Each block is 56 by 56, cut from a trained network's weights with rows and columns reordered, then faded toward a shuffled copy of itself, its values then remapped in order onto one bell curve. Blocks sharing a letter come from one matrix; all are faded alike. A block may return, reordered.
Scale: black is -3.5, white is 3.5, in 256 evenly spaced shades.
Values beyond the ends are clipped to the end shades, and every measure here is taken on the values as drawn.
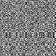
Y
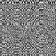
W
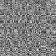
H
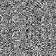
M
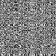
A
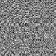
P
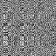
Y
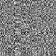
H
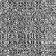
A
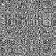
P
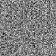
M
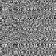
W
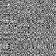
H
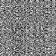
A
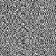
H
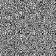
M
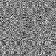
P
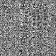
M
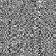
P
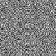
P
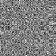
P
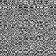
W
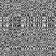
W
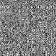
M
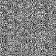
M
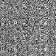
M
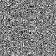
M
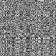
A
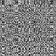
Y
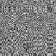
H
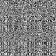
A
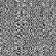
Y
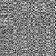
Y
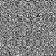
P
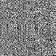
M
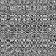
W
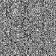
M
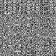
A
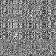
A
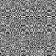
W
